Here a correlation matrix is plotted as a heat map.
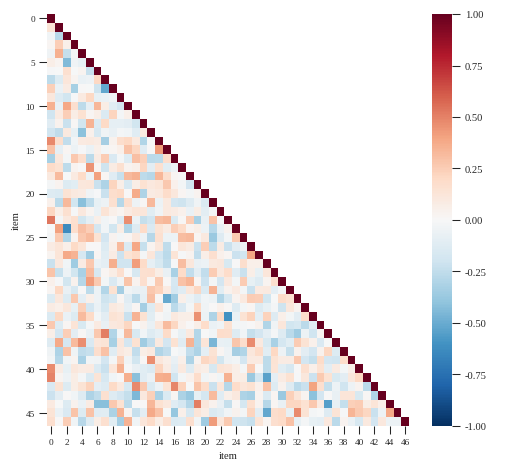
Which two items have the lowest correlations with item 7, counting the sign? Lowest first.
8, 44
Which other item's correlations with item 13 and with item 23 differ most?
0
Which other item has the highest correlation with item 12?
5
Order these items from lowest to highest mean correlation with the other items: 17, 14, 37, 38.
38, 37, 17, 14
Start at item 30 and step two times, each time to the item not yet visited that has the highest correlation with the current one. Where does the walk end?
17
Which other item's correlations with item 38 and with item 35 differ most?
15
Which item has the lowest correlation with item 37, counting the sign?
21
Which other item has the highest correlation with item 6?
18
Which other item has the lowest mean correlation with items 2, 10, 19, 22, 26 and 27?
24
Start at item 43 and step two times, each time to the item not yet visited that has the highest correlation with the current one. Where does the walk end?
46
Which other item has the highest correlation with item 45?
32
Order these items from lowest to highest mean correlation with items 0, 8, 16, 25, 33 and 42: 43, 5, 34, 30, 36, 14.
43, 36, 30, 5, 14, 34
